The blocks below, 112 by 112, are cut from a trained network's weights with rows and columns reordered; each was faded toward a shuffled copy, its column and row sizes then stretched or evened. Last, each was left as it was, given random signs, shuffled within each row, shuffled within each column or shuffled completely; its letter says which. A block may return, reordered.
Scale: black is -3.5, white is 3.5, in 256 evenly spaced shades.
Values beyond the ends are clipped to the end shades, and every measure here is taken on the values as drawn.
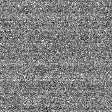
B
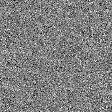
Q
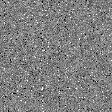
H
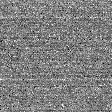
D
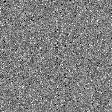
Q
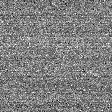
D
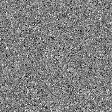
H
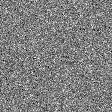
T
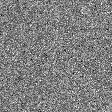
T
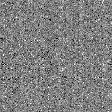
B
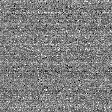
B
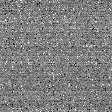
B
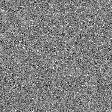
D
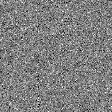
H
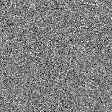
D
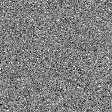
D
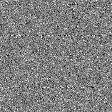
D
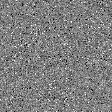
H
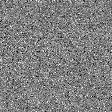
D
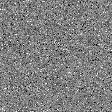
D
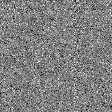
H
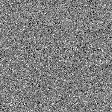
D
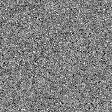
D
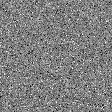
T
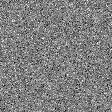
T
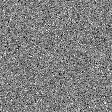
T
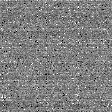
B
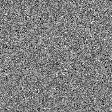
H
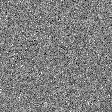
T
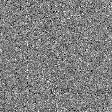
H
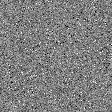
T
